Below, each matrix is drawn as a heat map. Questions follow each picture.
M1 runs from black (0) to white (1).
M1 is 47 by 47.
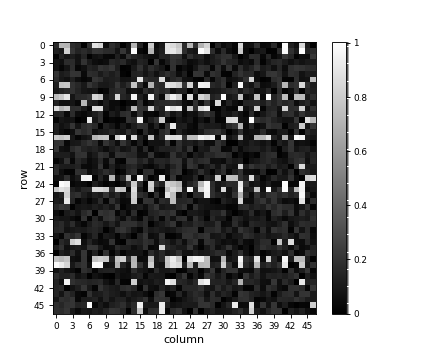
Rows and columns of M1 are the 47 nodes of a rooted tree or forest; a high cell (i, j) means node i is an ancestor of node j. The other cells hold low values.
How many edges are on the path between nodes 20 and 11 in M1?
7
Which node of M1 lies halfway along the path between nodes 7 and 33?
26
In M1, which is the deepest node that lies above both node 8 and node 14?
0
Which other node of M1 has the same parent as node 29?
5
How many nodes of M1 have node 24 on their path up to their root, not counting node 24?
12
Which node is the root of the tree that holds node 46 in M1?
23
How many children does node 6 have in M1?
1
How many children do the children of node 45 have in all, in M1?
1
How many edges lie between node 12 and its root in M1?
3
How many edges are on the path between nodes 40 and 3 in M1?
2
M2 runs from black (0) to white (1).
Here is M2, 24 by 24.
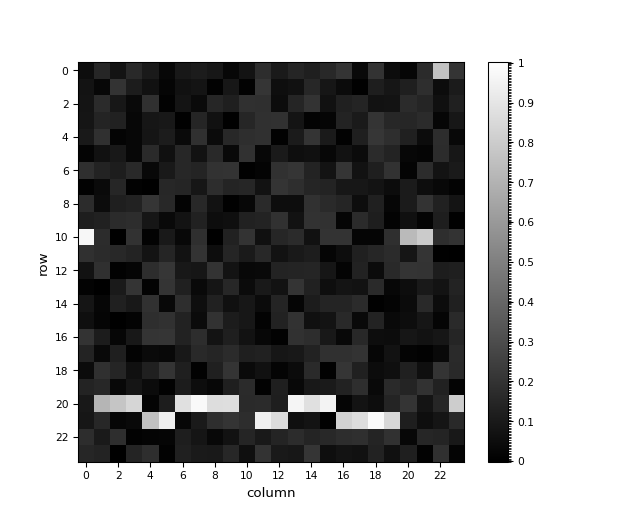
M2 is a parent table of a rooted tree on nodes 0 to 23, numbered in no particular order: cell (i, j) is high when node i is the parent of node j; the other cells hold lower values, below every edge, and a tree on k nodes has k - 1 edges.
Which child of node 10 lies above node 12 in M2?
21
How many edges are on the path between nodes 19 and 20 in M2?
3
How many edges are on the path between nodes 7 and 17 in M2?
4
